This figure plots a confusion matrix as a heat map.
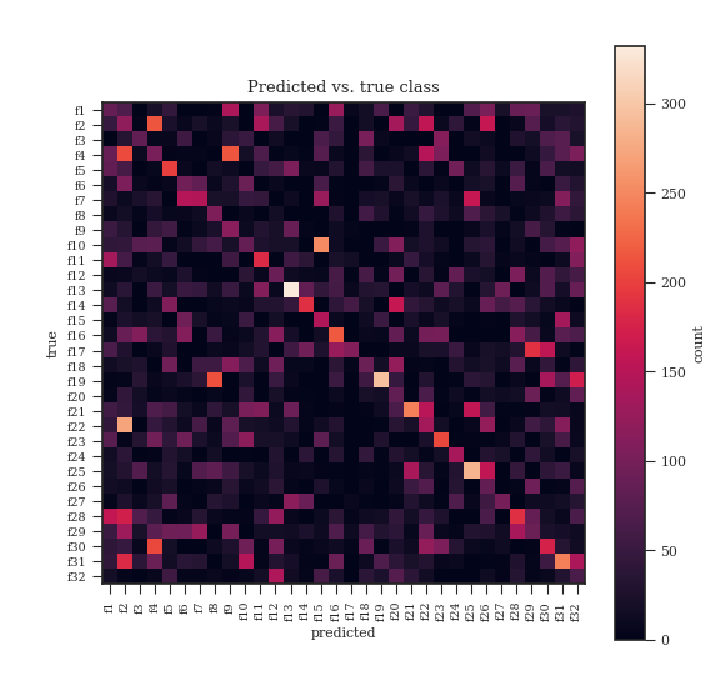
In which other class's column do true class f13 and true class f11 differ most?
f1
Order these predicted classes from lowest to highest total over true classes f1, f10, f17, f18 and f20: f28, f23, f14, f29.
f23, f14, f28, f29
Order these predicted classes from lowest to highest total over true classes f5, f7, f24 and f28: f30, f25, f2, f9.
f9, f30, f25, f2
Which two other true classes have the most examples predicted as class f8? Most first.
f19, f25
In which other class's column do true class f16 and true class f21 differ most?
f25
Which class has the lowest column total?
f17
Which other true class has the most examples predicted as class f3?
f16
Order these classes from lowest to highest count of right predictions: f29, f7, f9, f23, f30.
f29, f9, f7, f30, f23
